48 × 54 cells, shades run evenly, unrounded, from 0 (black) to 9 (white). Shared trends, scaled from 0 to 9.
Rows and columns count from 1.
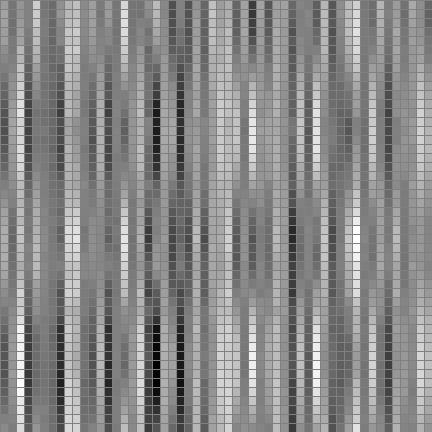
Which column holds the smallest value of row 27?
37
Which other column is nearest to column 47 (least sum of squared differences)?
38
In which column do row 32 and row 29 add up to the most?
45
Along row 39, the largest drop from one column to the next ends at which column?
4
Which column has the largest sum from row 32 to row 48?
3
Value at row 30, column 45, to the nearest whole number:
8
